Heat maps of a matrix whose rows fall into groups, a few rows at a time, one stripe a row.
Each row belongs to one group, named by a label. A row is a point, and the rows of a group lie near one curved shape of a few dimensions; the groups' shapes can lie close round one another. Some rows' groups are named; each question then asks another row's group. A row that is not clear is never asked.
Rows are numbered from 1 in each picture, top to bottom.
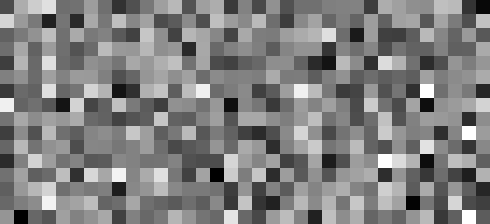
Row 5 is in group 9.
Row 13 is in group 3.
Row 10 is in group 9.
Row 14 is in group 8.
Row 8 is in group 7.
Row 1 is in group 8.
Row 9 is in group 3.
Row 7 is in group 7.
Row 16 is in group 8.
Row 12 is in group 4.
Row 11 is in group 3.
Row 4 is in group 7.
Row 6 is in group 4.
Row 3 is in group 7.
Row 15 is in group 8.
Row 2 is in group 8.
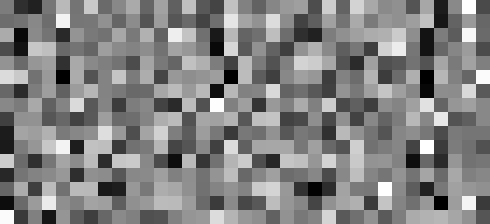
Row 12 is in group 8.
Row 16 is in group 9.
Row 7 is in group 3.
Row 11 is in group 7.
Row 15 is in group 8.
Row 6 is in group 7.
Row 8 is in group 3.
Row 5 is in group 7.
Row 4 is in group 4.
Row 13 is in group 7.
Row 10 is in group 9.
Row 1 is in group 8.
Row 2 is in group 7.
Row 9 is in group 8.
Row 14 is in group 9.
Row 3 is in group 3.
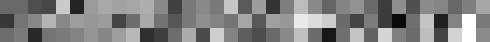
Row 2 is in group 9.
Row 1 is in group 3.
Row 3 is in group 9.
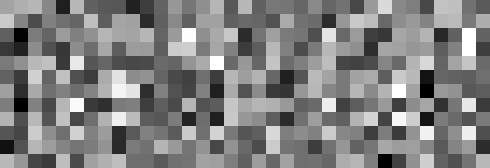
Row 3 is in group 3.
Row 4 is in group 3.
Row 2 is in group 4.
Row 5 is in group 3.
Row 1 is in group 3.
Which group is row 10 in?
3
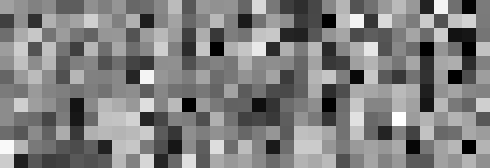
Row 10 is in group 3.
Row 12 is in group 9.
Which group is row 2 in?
9
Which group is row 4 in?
3
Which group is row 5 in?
3
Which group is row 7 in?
4
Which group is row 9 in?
9
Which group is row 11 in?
8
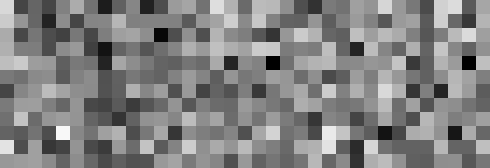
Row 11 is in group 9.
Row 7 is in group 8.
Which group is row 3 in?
9
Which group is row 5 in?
8
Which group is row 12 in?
3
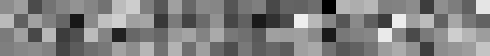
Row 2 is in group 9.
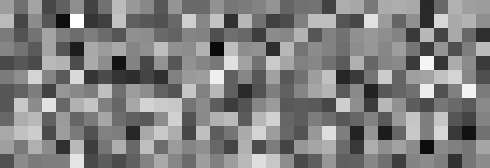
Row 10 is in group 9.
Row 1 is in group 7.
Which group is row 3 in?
8
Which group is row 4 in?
3
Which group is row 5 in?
7
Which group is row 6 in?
3
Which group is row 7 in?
3
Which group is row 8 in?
9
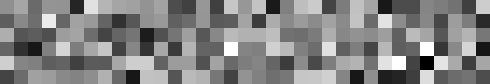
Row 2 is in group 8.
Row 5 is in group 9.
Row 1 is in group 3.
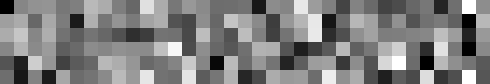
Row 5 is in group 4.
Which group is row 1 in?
9
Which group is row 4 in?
9
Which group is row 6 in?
3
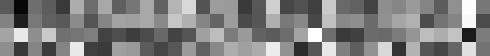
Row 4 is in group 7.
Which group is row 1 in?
3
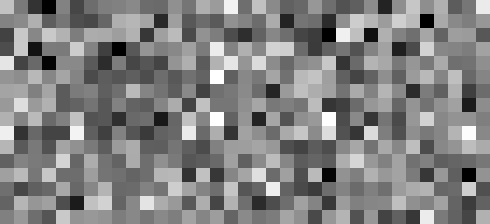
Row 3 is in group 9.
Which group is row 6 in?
3
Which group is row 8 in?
3
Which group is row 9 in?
3
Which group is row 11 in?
7
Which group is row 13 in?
3
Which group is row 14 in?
8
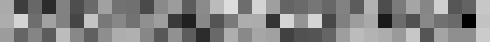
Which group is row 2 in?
3
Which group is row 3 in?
7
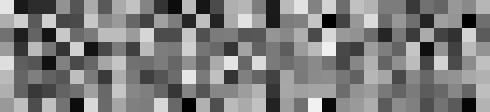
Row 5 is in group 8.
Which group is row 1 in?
8
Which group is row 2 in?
3
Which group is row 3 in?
3
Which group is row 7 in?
8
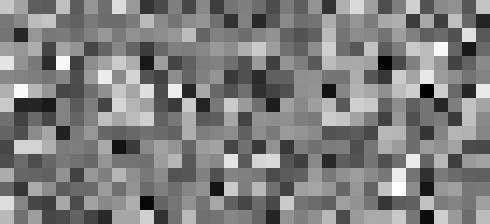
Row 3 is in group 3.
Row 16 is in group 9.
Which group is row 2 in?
8
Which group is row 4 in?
9
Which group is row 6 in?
9
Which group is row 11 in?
8
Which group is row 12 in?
8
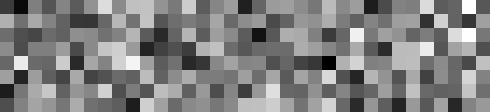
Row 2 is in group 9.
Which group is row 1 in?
3
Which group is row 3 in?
9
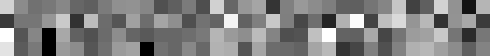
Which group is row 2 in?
7
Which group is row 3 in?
9
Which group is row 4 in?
9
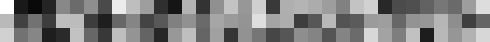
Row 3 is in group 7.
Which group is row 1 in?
8
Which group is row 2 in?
9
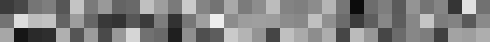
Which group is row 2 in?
3
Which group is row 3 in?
8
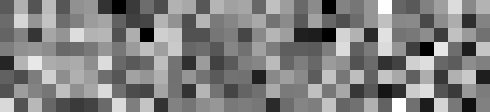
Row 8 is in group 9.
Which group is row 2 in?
3
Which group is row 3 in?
9
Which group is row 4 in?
9
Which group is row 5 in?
9
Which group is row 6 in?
8
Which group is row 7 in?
9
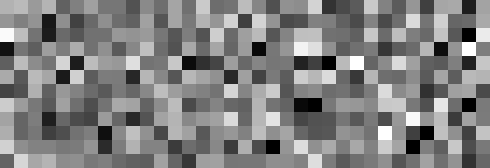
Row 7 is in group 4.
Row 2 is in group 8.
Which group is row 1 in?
3
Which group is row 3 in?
8
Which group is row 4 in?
9
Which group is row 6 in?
7
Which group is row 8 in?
9
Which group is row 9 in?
8
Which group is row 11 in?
8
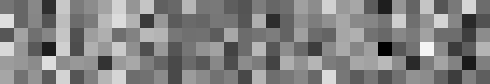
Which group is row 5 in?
8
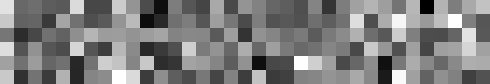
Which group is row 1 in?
7
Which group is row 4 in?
7
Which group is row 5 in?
9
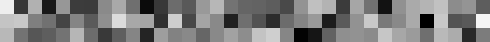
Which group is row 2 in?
7
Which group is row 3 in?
9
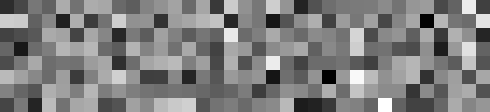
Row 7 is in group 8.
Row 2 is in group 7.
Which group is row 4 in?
8
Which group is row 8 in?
9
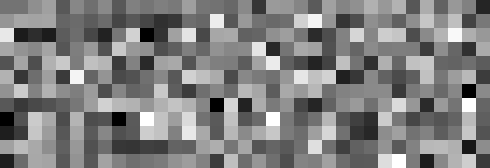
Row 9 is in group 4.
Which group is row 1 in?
8
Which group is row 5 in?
9
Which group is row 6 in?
7
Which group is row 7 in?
3
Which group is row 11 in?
3
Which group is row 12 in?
4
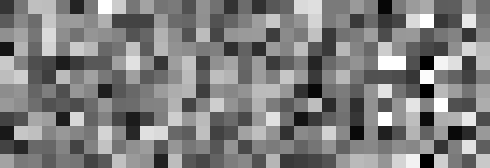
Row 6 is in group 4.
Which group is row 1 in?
9
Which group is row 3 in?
3
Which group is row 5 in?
9
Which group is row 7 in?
9
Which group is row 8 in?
8
